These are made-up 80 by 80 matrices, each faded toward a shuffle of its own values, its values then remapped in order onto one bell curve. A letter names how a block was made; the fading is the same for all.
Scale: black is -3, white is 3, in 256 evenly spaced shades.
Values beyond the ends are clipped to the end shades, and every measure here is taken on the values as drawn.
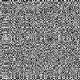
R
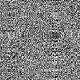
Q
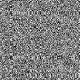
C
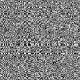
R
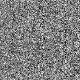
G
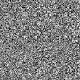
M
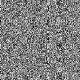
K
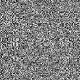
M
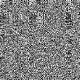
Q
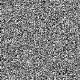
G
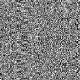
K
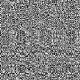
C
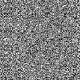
K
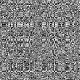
R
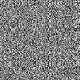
Q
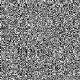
K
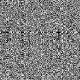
M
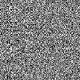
K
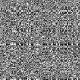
R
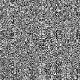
Q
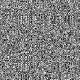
K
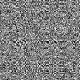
C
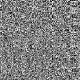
M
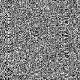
K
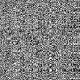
C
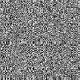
C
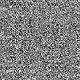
M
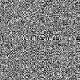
C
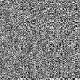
C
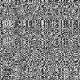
R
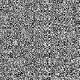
K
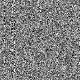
G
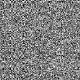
K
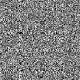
M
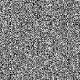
K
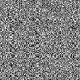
C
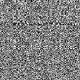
M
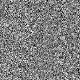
G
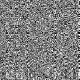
K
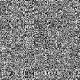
Q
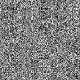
K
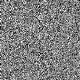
G
